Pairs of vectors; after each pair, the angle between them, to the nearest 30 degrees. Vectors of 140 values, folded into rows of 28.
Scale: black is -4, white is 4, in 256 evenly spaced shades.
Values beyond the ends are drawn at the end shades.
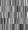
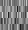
30 degrees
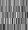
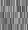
90 degrees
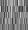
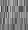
30 degrees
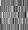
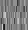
90 degrees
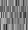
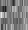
120 degrees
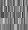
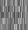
30 degrees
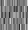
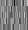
90 degrees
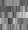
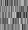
120 degrees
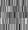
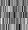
30 degrees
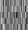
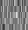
150 degrees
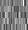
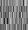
120 degrees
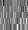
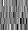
150 degrees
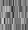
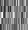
120 degrees
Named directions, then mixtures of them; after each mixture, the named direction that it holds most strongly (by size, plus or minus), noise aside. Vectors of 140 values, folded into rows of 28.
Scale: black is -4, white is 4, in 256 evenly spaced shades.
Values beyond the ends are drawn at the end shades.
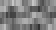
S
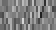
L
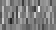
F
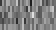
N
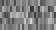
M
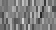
L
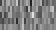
N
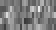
S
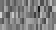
F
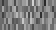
L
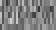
F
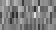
F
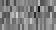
M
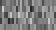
M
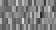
L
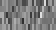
L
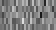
L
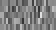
L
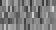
N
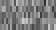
L
